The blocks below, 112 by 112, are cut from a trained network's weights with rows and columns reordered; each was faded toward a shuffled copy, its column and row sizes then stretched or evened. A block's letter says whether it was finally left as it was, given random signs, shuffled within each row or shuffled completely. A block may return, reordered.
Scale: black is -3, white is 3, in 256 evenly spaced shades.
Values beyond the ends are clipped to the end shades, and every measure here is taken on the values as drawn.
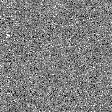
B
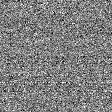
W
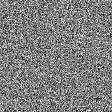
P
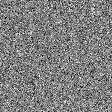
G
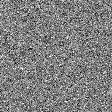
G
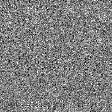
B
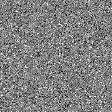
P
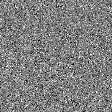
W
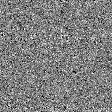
W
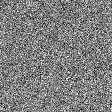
G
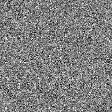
B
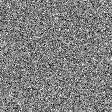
G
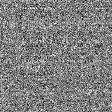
B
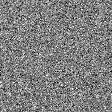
W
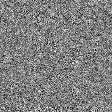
P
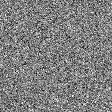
G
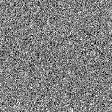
B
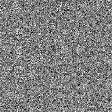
B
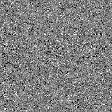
B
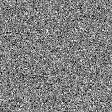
W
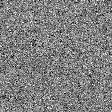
W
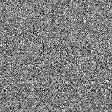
B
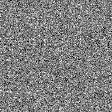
P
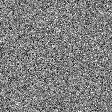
G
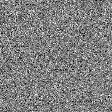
W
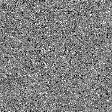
P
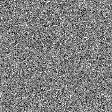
P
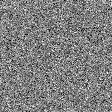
G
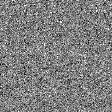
P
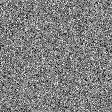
G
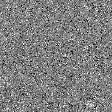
P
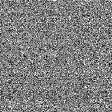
B
